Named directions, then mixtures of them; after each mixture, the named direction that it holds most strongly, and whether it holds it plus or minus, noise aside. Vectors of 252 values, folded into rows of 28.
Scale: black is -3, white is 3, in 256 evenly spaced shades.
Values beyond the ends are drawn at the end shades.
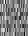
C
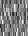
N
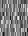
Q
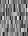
Q, plus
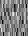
N, minus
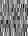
Q, minus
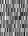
C, plus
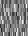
N, plus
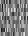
C, minus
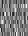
N, plus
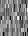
Q, plus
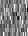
N, plus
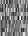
C, minus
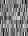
C, minus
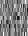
Q, minus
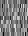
Q, plus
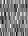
N, minus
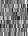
N, plus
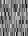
N, minus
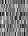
C, plus
